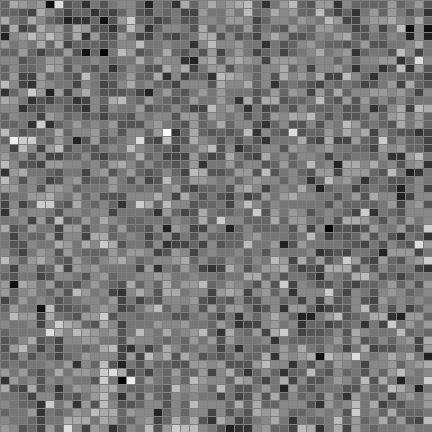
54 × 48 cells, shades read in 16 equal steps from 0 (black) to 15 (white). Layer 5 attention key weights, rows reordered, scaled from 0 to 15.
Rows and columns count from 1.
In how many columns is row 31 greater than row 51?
20
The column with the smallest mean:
14
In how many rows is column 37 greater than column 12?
24
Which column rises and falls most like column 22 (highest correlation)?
40
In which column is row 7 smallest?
12
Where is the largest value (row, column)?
17, 19
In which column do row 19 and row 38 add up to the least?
42
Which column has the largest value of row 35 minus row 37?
28
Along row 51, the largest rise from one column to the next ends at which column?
6
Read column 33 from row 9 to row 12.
6 8 7 9
